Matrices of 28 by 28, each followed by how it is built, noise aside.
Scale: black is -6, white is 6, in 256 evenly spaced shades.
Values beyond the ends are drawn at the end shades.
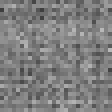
blocks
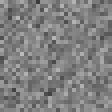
Hankel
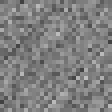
Hankel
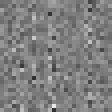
uneven columns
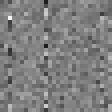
uneven columns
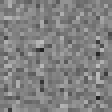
uneven columns
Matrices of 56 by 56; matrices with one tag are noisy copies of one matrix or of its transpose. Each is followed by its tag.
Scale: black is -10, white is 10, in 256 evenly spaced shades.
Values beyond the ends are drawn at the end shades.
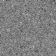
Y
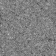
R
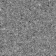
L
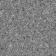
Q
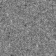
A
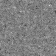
A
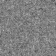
Y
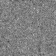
R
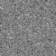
R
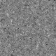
A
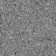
R
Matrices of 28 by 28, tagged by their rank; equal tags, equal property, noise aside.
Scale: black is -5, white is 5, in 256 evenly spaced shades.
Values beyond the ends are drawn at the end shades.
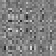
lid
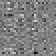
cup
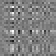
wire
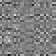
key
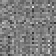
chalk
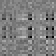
wire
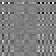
wire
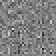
chalk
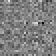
chalk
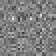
cup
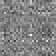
cup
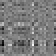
wire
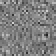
chalk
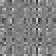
key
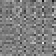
key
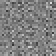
chalk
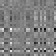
wire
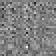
cup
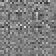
chalk
